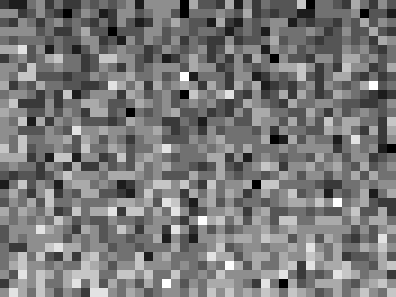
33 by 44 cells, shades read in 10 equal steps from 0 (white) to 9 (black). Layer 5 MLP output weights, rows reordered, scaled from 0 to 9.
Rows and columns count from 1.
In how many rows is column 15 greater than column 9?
11
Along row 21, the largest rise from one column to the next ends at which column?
29
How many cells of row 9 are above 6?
8
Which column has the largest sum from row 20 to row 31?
22
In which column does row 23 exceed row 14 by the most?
44
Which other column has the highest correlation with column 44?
33
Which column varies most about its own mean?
26
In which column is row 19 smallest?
30
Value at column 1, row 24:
3
